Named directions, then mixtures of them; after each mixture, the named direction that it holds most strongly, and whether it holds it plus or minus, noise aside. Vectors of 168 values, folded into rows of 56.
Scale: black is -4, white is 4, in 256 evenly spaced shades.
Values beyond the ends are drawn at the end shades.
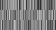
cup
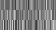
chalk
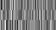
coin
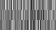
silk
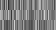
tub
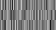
coin, minus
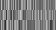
coin, minus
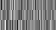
coin, plus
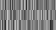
coin, minus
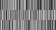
cup, plus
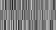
coin, minus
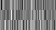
coin, plus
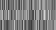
tub, plus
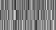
chalk, plus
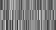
coin, plus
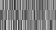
coin, minus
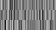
coin, minus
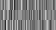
coin, minus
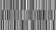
cup, minus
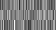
cup, plus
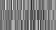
silk, plus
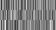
coin, plus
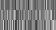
chalk, plus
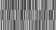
cup, minus
